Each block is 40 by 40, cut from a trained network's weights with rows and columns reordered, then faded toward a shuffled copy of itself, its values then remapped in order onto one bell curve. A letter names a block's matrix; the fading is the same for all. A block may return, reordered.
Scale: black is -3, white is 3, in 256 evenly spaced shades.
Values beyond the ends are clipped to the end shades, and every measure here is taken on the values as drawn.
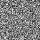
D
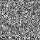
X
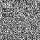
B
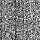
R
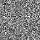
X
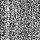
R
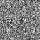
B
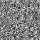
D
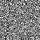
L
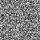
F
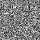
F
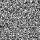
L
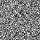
L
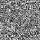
L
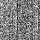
R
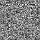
X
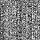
R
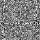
X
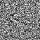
F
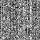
R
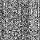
R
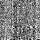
R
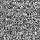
D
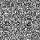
D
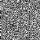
X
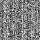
R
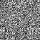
D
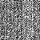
R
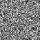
B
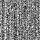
R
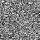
F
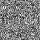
D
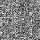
F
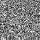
F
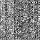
R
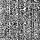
R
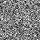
F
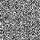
B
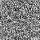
F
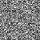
F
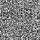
D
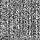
R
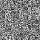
B
